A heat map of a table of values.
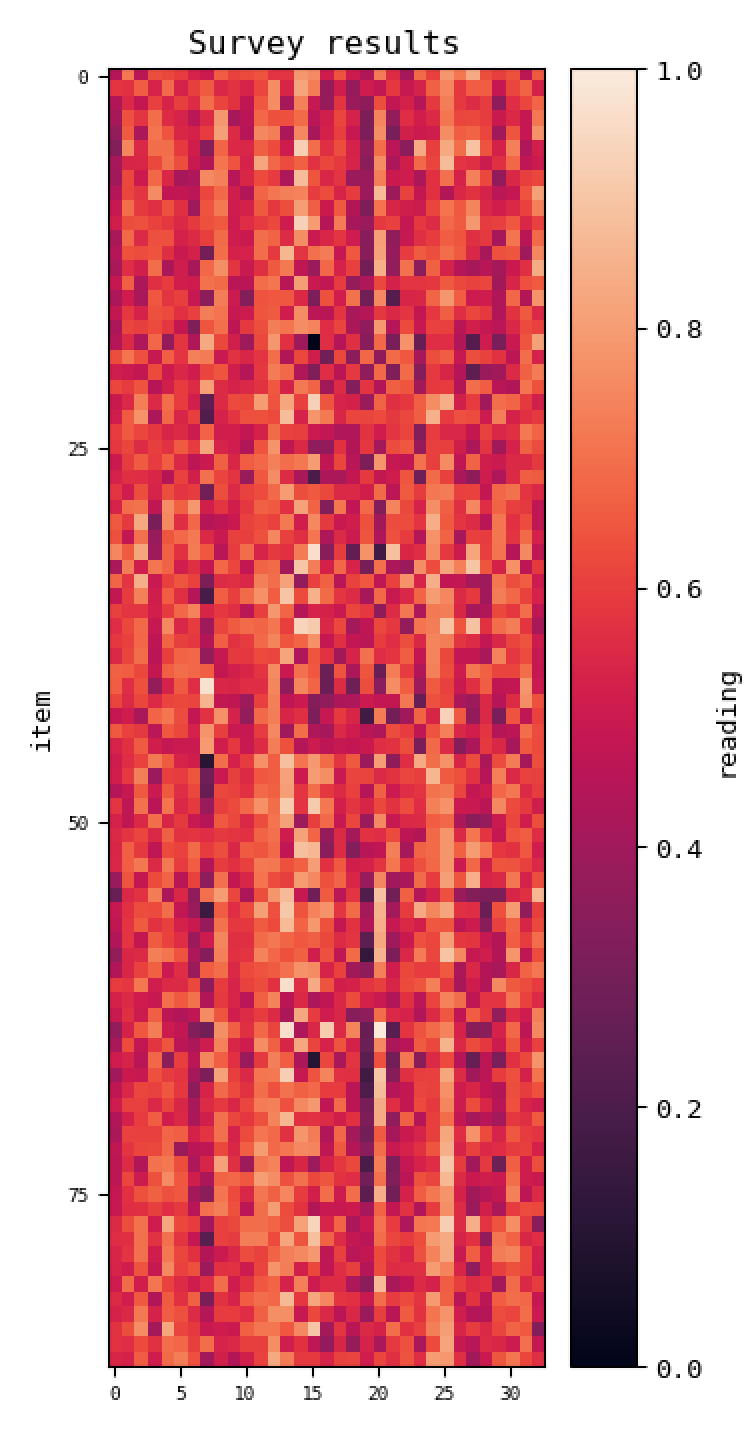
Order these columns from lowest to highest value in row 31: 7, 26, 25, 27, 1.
26, 1, 7, 27, 25
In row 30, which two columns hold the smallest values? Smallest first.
3, 20
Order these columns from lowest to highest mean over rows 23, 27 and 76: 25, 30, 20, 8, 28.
28, 30, 20, 8, 25
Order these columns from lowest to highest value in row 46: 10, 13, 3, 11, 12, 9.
9, 10, 12, 3, 11, 13
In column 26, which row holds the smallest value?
45
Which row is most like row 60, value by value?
17
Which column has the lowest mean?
19
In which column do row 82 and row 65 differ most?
13
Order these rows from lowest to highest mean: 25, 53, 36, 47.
25, 36, 47, 53
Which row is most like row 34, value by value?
39
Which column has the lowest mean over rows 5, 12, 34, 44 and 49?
7
